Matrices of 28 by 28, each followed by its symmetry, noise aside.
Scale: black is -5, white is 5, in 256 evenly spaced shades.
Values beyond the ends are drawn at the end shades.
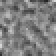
antisymmetric.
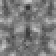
mirrored left to right.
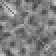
symmetric.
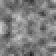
mirrored top to bottom.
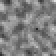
antisymmetric.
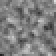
antisymmetric.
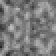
mirrored top to bottom.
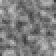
same after a half turn.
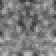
mirrored left to right.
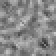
symmetric.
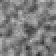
symmetric.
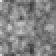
mirrored top to bottom.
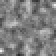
same after a half turn.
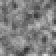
no symmetry.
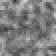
no symmetry.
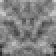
mirrored left to right.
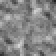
same after a half turn.
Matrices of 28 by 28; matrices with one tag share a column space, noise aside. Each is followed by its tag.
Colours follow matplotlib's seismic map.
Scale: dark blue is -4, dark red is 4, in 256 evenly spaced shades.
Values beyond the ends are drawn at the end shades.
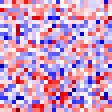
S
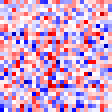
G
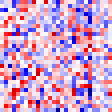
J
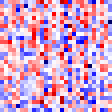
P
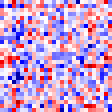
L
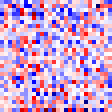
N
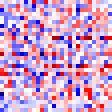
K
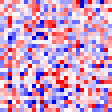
J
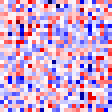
S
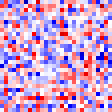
L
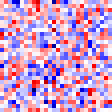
J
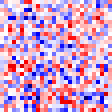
S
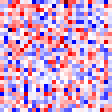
P
